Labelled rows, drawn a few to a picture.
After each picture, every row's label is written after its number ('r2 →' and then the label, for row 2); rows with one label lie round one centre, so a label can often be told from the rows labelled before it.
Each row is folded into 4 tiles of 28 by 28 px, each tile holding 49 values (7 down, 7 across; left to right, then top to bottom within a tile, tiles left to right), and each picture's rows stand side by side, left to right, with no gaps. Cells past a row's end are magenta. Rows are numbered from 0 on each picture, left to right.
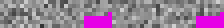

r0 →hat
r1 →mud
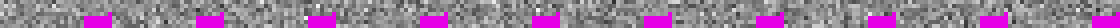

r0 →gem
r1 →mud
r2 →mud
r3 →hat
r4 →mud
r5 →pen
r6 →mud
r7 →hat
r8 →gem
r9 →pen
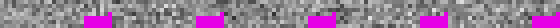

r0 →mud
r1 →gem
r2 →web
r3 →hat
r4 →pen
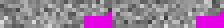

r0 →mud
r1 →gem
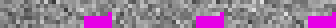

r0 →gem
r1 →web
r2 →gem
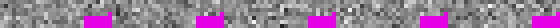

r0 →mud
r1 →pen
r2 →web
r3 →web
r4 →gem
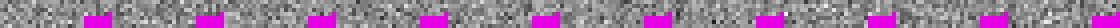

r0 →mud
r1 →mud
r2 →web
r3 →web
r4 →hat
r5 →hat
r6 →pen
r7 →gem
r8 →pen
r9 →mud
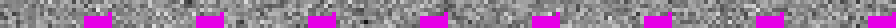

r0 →web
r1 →mud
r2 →mud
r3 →gem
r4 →pen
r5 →hat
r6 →web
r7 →web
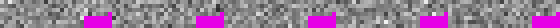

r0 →web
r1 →mud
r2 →web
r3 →hat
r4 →gem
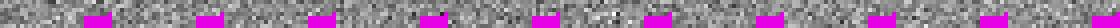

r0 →hat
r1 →gem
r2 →gem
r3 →pen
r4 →web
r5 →mud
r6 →pen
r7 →hat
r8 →hat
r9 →pen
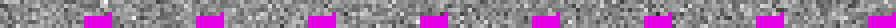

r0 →hat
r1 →web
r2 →web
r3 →mud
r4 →web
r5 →web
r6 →web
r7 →pen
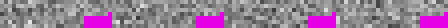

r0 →web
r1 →pen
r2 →hat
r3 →pen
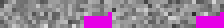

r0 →gem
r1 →pen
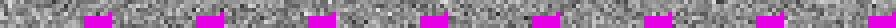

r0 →gem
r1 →web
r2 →hat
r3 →mud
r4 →web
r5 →web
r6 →gem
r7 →mud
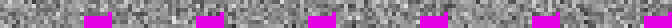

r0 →pen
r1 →gem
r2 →gem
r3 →mud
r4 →mud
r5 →gem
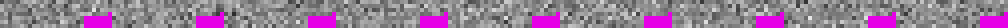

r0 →gem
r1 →mud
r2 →hat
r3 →web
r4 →gem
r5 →hat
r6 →gem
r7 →web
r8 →hat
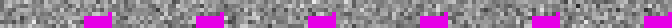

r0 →hat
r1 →mud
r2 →hat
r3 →pen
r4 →mud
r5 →pen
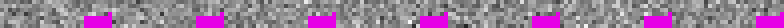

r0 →gem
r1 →hat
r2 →pen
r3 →hat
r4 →mud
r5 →gem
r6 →hat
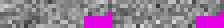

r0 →gem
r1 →hat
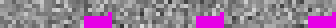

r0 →mud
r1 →web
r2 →mud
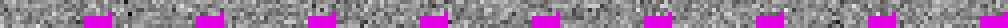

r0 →hat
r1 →web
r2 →gem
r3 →hat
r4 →hat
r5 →hat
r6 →mud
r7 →mud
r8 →mud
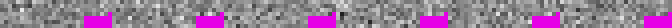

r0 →mud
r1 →hat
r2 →mud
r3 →gem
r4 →pen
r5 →pen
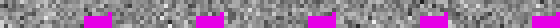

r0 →mud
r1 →hat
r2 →pen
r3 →mud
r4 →pen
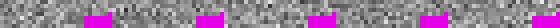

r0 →pen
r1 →gem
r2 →mud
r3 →web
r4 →hat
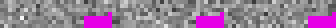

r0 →pen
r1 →hat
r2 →gem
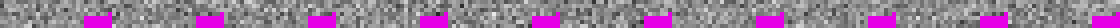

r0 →web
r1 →mud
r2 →pen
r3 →mud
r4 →web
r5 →gem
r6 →pen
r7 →hat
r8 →pen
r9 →pen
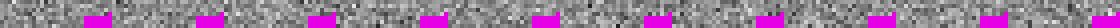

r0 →gem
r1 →mud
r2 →mud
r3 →web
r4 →hat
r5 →mud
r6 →mud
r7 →hat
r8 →mud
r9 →web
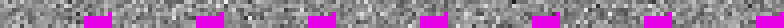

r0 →hat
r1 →pen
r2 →web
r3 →pen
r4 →hat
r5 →pen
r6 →gem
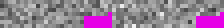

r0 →pen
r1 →gem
